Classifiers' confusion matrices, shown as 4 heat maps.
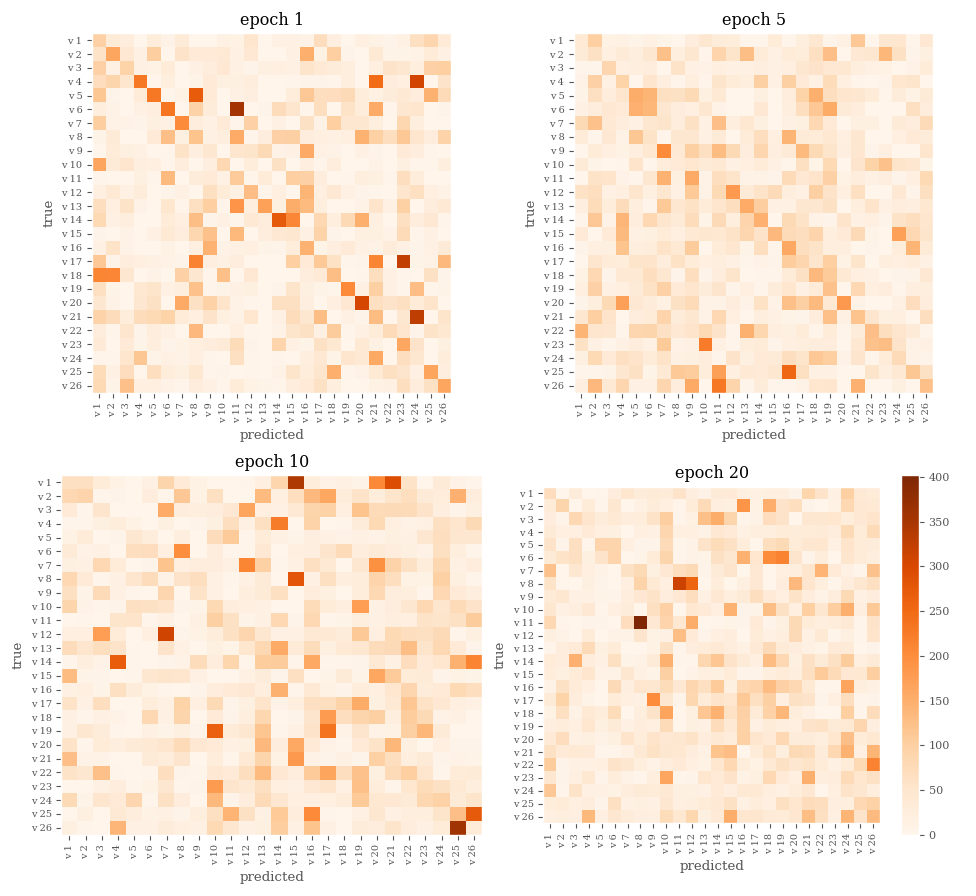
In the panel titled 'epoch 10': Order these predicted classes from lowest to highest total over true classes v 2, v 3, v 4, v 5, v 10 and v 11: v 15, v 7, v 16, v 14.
v 15, v 7, v 14, v 16
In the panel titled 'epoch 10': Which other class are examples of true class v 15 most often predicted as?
v 20
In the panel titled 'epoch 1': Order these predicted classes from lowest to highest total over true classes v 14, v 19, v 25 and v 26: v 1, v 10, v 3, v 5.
v 10, v 5, v 3, v 1
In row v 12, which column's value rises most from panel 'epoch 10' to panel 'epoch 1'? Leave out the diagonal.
v 16
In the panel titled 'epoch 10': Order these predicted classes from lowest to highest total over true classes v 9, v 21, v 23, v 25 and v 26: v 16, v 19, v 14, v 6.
v 6, v 19, v 14, v 16
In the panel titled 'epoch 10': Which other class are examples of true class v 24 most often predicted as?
v 10
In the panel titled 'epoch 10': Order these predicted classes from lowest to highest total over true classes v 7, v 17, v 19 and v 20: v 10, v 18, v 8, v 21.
v 18, v 8, v 21, v 10
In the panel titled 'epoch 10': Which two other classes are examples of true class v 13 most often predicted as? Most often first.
v 14, v 22
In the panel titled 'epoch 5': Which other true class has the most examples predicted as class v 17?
v 9
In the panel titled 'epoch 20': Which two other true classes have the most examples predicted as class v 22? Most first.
v 7, v 15
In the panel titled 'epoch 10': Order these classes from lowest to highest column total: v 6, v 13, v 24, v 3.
v 6, v 3, v 24, v 13
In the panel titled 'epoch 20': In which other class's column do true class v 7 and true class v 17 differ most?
v 9
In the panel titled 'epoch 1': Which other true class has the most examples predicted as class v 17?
v 21
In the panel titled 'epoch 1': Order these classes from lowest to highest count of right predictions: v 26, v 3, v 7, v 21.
v 3, v 21, v 26, v 7
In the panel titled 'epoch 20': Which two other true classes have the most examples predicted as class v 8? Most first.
v 11, v 7
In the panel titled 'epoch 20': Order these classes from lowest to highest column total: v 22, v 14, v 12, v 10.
v 22, v 12, v 14, v 10
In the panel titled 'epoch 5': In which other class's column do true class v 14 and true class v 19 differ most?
v 4
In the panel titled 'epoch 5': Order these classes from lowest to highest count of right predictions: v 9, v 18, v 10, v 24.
v 10, v 24, v 9, v 18
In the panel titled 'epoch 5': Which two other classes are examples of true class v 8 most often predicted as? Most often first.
v 16, v 5
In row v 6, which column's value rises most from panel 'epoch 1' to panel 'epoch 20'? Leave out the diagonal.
v 18
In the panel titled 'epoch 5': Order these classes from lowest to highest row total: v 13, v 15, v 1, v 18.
v 1, v 18, v 13, v 15
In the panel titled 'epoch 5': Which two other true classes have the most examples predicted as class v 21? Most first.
v 26, v 1
